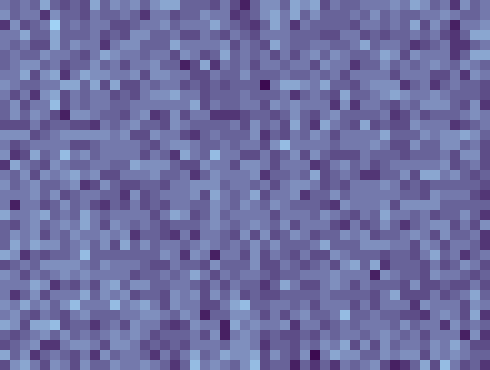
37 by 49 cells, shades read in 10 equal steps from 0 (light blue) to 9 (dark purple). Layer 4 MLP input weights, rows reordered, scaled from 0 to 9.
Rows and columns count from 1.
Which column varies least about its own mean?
31
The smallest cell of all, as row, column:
3, 6
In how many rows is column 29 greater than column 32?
9
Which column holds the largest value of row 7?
19
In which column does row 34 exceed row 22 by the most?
47
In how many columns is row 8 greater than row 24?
16
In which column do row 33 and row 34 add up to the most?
23
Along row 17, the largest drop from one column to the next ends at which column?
2
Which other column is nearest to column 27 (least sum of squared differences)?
21
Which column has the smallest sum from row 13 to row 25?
22
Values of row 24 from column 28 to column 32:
6 5 3 4 6
